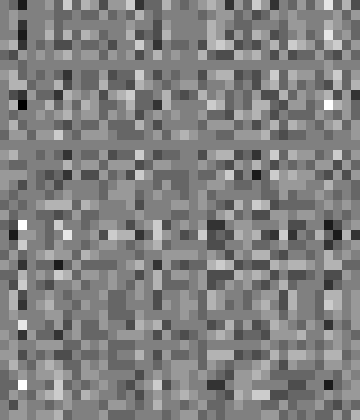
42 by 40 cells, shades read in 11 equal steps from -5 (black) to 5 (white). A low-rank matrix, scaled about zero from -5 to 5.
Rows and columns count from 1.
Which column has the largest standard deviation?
3
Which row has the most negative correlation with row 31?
29
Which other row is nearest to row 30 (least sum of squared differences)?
31
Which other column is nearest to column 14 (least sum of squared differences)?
36
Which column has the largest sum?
37
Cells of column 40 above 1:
2
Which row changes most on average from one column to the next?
24
